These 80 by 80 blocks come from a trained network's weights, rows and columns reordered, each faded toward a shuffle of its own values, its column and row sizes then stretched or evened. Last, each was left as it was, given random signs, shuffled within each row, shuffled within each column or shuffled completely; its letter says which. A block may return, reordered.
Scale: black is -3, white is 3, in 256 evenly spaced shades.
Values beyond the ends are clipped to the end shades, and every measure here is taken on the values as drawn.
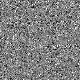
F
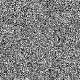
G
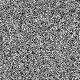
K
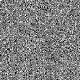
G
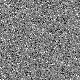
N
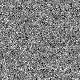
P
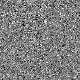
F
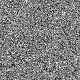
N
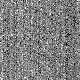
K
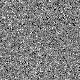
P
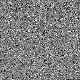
P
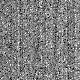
K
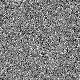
N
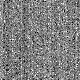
K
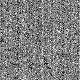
K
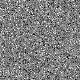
K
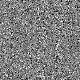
K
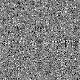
G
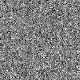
F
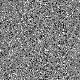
K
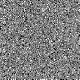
G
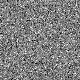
N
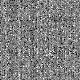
G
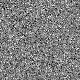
N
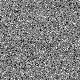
N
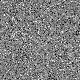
N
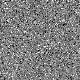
P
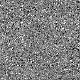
F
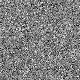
P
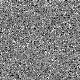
P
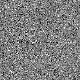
F
